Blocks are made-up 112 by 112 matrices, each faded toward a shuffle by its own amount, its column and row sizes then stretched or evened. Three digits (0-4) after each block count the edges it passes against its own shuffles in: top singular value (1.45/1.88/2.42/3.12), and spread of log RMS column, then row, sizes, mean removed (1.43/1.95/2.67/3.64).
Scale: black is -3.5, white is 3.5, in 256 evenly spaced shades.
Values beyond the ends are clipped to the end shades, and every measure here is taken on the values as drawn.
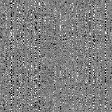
2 4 1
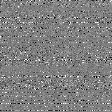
0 0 4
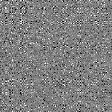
3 2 2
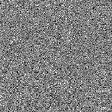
2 1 0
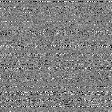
2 0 4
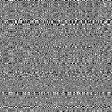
4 0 4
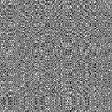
4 3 0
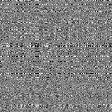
3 0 4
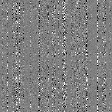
1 4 2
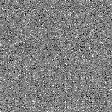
2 0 0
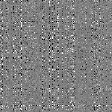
2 4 3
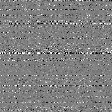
3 0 4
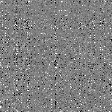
1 3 2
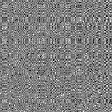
4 3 1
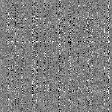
1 4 2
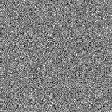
3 0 1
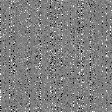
0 4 0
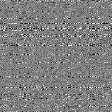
3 1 4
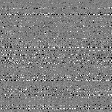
3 1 4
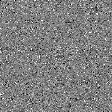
1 1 2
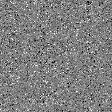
0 1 1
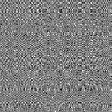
4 2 3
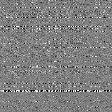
3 1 4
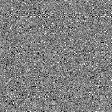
2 1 2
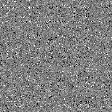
0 2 2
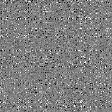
2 2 3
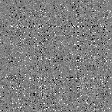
2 2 2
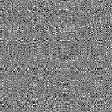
3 1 3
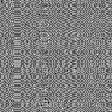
4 1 1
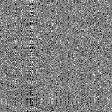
3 3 0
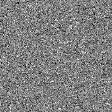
0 1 1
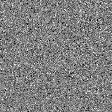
0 1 1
